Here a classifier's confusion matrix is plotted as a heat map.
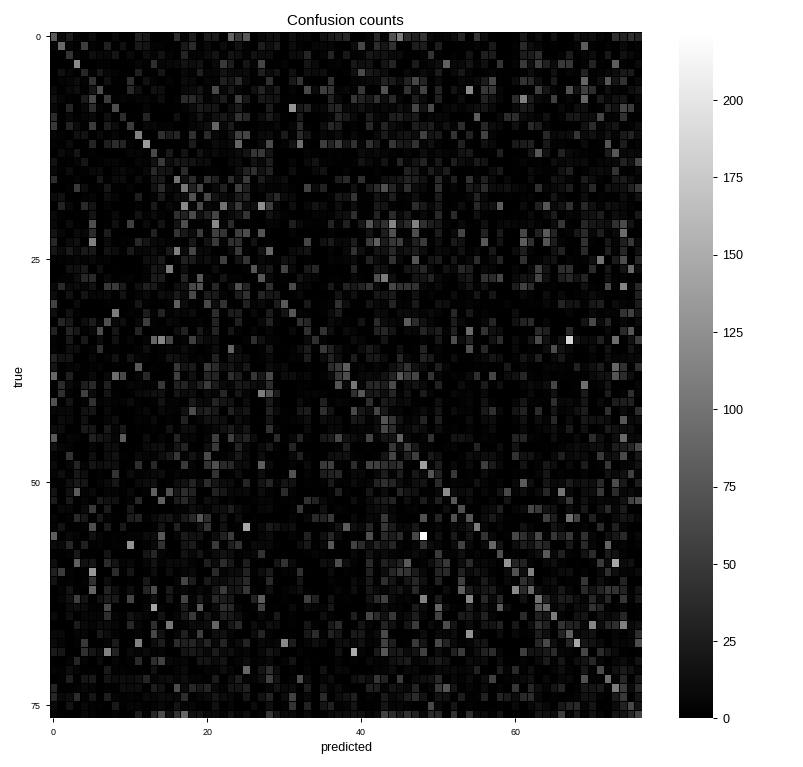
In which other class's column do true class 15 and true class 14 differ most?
76
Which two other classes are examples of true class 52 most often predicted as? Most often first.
14, 76
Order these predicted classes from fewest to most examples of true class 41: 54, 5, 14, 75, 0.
54, 14, 75, 5, 0
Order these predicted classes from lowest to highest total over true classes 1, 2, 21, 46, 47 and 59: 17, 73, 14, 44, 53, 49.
53, 14, 49, 17, 73, 44
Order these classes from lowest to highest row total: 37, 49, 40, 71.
71, 49, 40, 37
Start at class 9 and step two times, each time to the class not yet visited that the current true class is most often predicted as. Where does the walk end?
25
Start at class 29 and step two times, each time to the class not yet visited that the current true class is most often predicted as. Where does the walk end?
20
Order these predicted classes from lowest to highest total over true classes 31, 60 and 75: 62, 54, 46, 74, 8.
54, 46, 74, 62, 8
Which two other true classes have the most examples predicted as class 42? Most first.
23, 27
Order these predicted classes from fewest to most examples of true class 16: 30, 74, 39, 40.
39, 30, 74, 40
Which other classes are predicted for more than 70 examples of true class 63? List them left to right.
27, 48, 54
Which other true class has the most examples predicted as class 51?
3
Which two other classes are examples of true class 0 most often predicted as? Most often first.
45, 23
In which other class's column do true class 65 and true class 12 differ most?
32
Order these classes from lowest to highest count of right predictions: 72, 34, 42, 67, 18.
34, 42, 18, 67, 72
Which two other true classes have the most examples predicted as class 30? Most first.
68, 26
